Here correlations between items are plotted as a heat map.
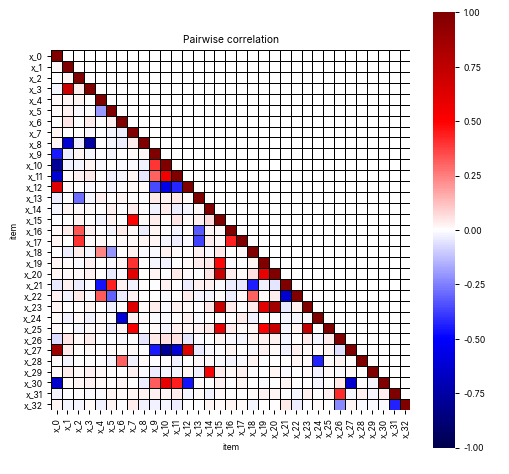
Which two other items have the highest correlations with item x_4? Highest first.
x_22, x_18
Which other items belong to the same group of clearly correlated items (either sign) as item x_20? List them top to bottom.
x_7, x_15, x_19, x_23, x_25
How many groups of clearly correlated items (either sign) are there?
8
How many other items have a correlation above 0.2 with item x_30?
3
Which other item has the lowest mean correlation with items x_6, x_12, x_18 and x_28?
x_24
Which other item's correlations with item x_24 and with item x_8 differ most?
x_3
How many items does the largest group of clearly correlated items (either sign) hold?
7
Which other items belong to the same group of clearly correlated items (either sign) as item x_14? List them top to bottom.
x_29
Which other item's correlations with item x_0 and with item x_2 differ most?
x_27
